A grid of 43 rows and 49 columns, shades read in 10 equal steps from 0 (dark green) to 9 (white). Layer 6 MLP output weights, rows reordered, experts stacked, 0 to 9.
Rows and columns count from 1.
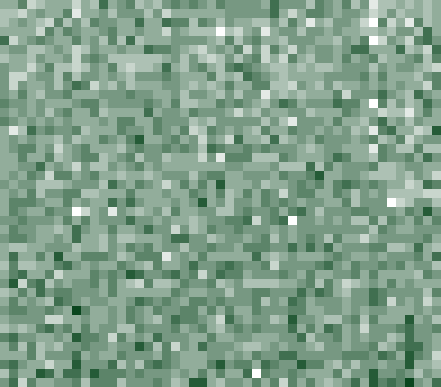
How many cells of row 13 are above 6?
3
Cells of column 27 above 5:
6
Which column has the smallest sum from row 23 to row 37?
2
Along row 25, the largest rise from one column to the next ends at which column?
33
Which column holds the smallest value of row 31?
15
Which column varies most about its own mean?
42
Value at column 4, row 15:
2
